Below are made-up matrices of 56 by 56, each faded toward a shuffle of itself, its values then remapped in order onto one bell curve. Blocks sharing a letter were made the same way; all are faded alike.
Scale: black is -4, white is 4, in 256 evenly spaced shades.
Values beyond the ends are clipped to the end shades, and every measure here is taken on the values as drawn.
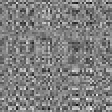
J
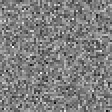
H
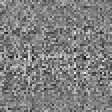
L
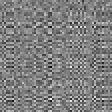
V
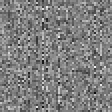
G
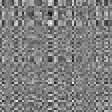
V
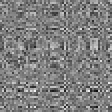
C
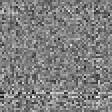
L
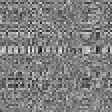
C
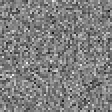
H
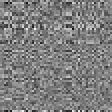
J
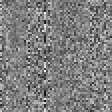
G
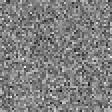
H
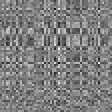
V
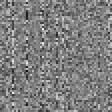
G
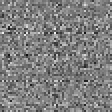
L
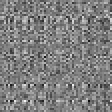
C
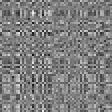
V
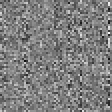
G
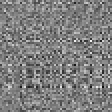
C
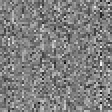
G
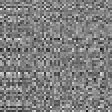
C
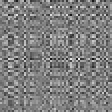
V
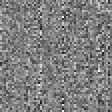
G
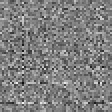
L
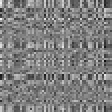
V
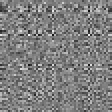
C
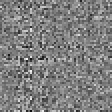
L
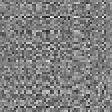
J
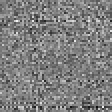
L
